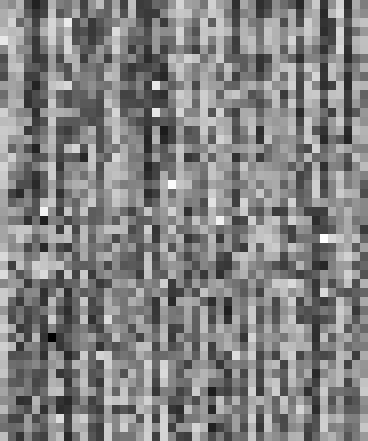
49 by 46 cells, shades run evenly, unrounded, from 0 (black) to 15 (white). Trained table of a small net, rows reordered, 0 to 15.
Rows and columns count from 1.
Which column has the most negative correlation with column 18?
3
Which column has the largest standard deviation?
19
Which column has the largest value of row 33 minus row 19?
41
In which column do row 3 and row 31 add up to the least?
12
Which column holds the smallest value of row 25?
6
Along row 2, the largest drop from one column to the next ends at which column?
44
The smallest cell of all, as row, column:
38, 7
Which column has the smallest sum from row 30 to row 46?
40
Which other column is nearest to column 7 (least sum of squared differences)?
43
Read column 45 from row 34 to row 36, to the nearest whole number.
5 3 5
